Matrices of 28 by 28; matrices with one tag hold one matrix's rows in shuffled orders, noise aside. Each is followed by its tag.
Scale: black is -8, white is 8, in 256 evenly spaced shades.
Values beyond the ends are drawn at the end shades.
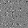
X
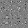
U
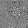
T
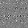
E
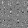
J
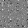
J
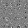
U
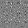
U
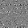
E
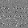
E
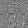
T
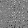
T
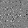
X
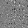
T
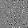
T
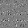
E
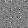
U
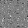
J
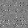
E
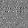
E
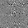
T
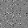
X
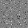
U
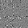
X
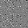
X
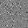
X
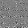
E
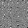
J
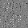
X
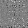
T
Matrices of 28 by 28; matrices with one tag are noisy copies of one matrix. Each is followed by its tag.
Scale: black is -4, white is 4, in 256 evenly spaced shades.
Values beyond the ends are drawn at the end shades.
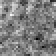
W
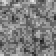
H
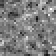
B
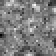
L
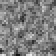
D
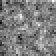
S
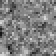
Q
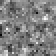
Q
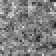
W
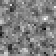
Q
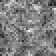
L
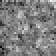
S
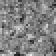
D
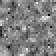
Q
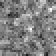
B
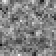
H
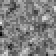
Q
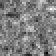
B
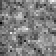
S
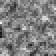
Q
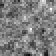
B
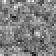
H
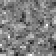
D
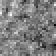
W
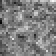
S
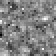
Q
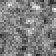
L
